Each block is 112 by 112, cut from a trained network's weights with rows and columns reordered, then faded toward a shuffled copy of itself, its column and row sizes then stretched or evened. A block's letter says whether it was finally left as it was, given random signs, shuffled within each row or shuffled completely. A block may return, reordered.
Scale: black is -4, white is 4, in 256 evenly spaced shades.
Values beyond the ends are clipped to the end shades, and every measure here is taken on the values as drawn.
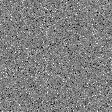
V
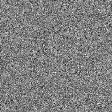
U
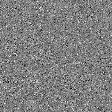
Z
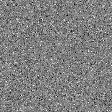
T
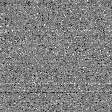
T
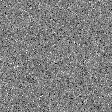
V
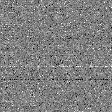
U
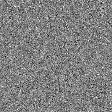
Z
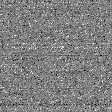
T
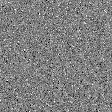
V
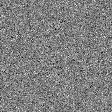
T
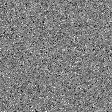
V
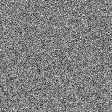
V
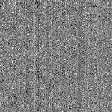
U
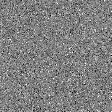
Z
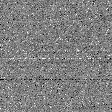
T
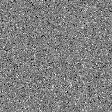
T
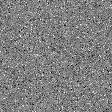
V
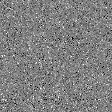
Z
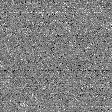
T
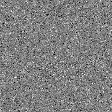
T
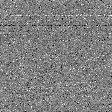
T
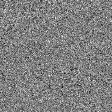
Z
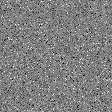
V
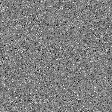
T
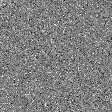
V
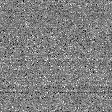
T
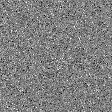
T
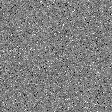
V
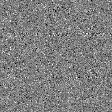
Z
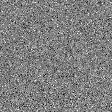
T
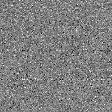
U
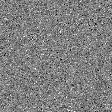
T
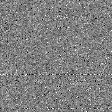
Z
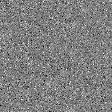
Z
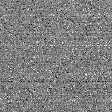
U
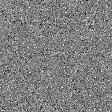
T
